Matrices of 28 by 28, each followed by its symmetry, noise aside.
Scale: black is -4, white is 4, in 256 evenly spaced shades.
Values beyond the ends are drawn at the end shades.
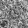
symmetric across the other diagonal.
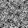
same after a half turn.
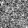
no symmetry.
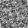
same after a half turn.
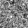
symmetric across the other diagonal.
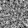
antisymmetric.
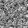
no symmetry.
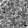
symmetric.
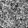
no symmetry.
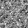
same after a half turn.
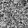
antisymmetric.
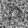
symmetric across the other diagonal.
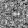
mirrored top to bottom.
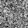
antisymmetric.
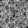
mirrored top to bottom.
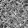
symmetric.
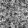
mirrored top to bottom.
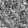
symmetric across the other diagonal.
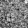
symmetric across the other diagonal.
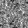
same after a half turn.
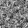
symmetric.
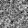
symmetric.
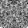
mirrored left to right.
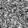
antisymmetric.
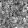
no symmetry.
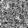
symmetric.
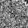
symmetric across the other diagonal.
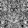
mirrored left to right.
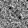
symmetric across the other diagonal.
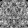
mirrored left to right.
